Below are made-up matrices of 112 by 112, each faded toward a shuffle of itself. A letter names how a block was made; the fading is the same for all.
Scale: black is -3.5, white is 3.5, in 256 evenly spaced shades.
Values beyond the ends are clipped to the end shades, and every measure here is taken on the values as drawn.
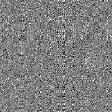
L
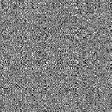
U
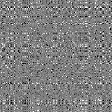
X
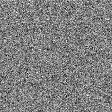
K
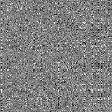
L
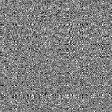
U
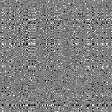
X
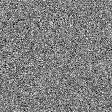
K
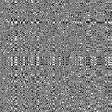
X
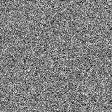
K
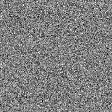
K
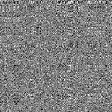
U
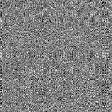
U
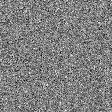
K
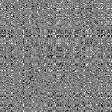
X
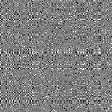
X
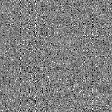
L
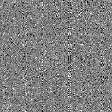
L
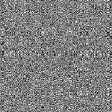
U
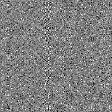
L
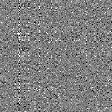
L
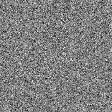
K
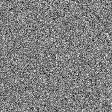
K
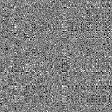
U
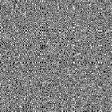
U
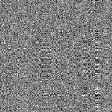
U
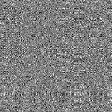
U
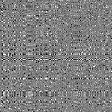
X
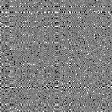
X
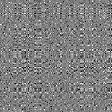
X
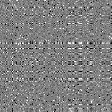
X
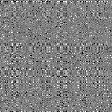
X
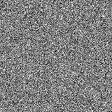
K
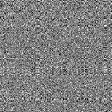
U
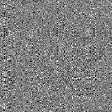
L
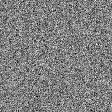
K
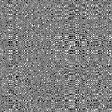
X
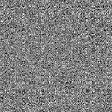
U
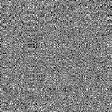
U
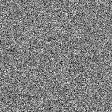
K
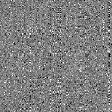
L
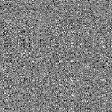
U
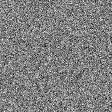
K
